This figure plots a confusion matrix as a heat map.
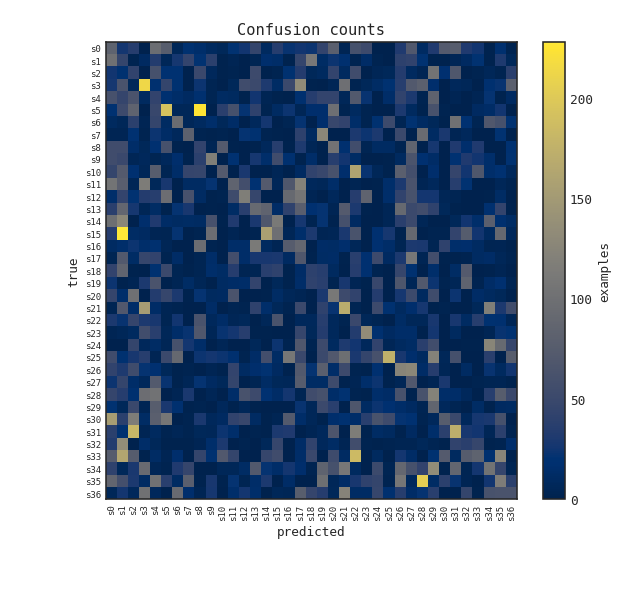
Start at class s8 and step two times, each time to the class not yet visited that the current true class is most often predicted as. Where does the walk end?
s2
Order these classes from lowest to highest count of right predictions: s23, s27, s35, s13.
s27, s13, s35, s23
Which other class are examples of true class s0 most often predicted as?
s4
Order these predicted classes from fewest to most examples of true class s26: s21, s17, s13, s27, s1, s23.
s23, s13, s1, s21, s17, s27
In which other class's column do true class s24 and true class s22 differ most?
s34
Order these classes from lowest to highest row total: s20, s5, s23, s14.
s23, s20, s14, s5
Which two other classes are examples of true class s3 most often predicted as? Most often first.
s17, s21
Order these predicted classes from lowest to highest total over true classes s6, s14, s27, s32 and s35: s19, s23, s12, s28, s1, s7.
s12, s23, s7, s19, s28, s1
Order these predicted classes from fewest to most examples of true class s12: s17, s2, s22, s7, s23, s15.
s15, s2, s22, s7, s23, s17
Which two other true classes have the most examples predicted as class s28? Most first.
s35, s7
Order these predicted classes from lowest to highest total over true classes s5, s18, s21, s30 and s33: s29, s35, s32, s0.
s29, s32, s35, s0
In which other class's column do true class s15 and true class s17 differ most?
s1
